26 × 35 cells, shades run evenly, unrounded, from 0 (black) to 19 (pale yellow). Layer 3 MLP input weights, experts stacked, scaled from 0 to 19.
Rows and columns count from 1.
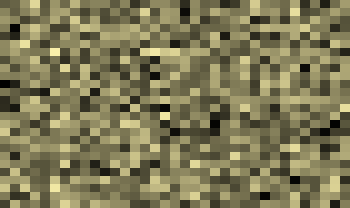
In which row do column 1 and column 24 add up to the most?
20
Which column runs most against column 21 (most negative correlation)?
25
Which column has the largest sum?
30
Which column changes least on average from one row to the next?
24
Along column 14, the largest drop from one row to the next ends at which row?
22
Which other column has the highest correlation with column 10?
8
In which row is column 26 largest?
1
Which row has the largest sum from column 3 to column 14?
4
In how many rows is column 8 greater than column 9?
16
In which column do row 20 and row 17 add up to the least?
33
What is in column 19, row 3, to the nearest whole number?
5
